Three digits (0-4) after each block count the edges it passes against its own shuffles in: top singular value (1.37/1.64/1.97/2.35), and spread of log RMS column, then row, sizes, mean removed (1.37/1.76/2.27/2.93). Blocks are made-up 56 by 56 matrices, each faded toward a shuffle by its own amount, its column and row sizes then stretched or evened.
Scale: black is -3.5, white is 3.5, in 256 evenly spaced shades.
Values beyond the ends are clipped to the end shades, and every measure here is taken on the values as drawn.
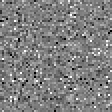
1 1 0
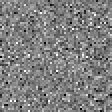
1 0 1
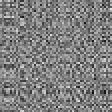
4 2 2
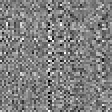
4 3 2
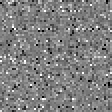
0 0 2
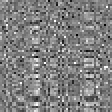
4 2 1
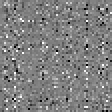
2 3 1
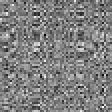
4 3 1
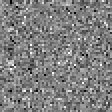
2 1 1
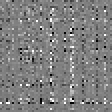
2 4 3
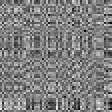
4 3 3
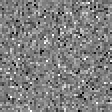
1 0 0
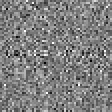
3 0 2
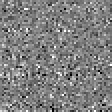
0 1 3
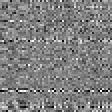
4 0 4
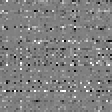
2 2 4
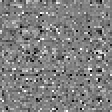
2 1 3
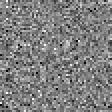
2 1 0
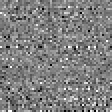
2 0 3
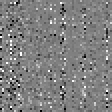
0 4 0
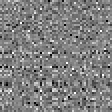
4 1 2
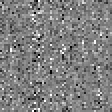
0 3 0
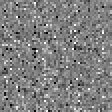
0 2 1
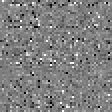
2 1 2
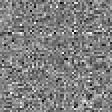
3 1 1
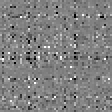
2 2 3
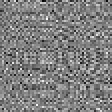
4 0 3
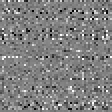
3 1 4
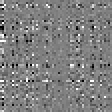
3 4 3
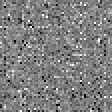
1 2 1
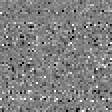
1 0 3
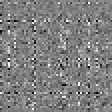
3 3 3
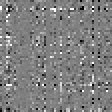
2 4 3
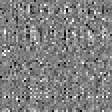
3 0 2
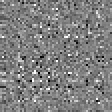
2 3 2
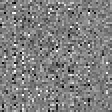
2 3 0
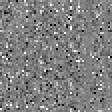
1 3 0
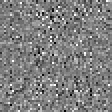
2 2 1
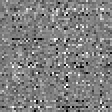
1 2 3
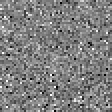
0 1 1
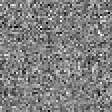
1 1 1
